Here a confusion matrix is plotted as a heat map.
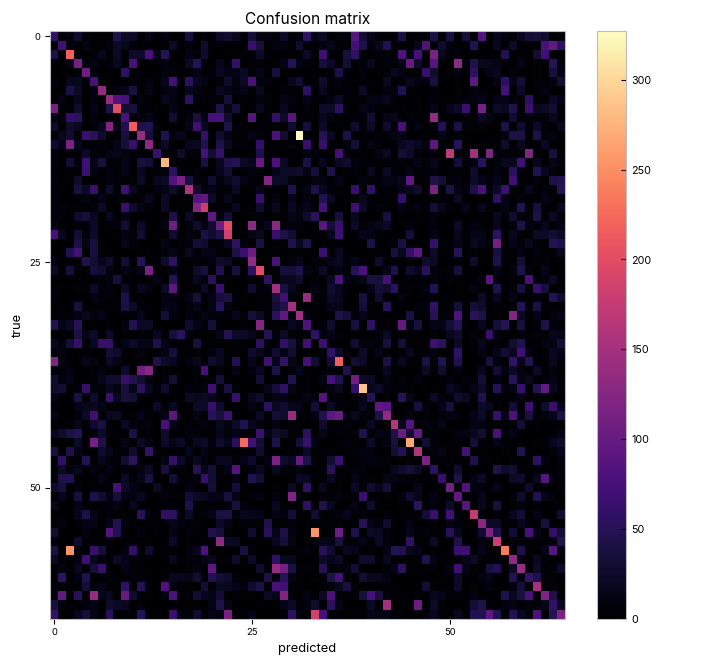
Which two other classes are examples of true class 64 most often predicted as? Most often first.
33, 22
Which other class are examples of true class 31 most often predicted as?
58
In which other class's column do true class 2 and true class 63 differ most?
42
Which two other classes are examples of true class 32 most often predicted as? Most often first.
26, 44
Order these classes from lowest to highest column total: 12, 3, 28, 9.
12, 3, 9, 28
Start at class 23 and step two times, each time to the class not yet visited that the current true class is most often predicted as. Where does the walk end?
21
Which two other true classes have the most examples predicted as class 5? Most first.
62, 45
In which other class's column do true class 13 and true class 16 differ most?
50
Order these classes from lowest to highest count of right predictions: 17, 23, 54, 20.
23, 20, 54, 17
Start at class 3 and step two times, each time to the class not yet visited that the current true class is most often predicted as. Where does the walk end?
30
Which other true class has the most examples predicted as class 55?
13
